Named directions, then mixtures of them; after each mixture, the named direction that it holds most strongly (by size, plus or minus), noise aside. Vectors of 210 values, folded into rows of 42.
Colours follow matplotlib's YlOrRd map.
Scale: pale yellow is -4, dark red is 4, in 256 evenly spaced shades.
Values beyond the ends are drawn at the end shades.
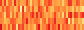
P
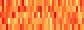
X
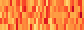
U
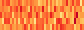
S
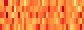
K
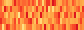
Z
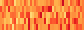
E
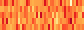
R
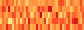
E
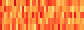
P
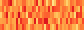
Z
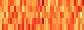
K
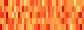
K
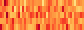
K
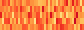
S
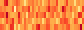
K
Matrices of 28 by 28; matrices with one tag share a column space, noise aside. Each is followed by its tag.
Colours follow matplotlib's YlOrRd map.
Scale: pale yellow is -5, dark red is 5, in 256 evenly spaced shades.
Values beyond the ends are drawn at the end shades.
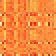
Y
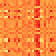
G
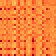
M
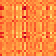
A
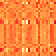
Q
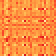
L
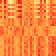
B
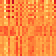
B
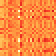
G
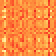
G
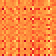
M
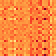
M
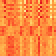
B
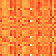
L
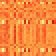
Q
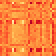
Q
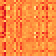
A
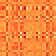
A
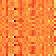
L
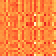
Y
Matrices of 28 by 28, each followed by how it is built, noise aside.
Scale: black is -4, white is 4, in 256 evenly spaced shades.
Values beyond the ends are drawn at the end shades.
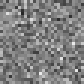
noise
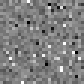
sparse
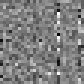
uneven columns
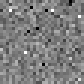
sparse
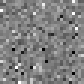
sparse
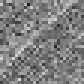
Hankel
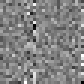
uneven columns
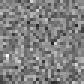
noise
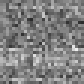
blocks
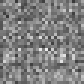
blocks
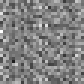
repeating rows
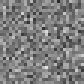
repeating rows
